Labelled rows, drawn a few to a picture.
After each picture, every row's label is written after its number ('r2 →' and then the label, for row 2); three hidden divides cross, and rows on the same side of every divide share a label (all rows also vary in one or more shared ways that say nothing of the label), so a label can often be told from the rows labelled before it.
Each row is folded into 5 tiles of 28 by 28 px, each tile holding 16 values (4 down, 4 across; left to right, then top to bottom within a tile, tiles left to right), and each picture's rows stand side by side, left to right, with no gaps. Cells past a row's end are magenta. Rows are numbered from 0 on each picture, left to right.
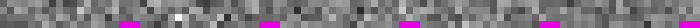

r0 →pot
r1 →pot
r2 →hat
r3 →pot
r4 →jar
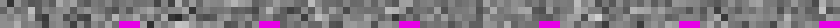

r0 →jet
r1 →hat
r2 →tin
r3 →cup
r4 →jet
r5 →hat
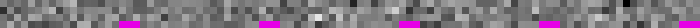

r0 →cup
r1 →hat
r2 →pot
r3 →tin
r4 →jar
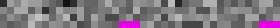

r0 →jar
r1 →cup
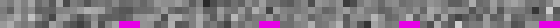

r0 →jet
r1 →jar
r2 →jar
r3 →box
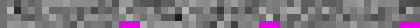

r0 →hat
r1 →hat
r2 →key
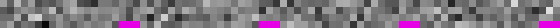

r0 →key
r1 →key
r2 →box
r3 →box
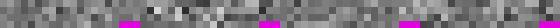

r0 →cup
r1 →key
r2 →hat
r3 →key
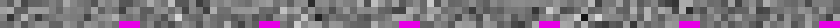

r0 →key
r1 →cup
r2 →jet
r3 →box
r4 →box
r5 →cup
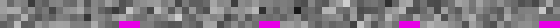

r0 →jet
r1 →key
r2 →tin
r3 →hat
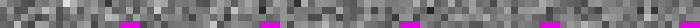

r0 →cup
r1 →key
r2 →hat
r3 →tin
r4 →hat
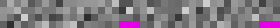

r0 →key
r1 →cup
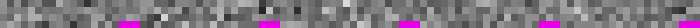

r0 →jet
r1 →key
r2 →cup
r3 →box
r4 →jet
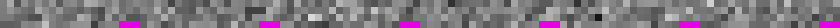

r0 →tin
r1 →jet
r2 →key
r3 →jet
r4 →tin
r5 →tin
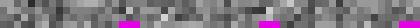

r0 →cup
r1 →jet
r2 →cup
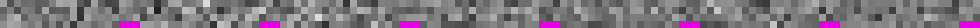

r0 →box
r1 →tin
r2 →jet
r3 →key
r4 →key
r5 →key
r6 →hat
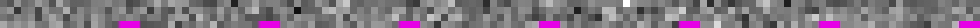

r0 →jar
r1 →pot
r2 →pot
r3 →box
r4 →tin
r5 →jet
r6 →jar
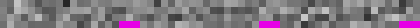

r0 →jet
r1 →hat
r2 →key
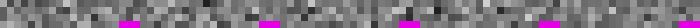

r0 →cup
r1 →jar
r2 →tin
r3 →tin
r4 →key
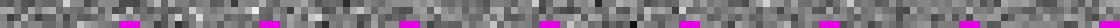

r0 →key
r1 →pot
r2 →jet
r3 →key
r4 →box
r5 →cup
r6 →cup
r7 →hat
